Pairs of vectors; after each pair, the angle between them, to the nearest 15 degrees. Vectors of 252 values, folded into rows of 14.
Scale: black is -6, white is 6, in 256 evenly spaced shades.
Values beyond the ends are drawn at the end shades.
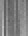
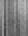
60 degrees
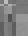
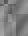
135 degrees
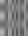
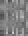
150 degrees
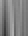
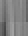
30 degrees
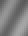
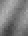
60 degrees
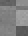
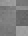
165 degrees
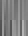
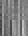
15 degrees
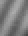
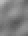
60 degrees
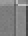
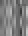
120 degrees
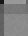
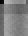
30 degrees
